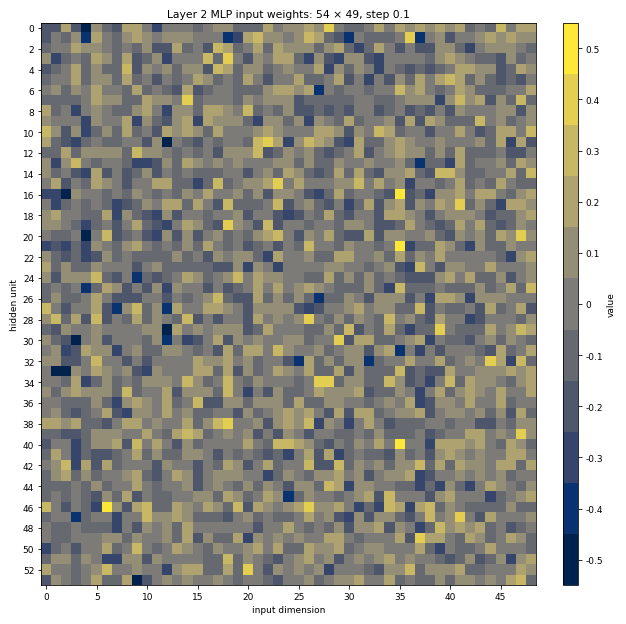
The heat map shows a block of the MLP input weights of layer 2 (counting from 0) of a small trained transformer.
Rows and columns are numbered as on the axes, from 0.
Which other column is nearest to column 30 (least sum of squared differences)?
19
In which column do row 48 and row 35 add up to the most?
39
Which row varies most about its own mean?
46
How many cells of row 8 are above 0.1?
5
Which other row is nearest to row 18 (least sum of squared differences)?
45
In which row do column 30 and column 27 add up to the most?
34
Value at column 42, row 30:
-0.2
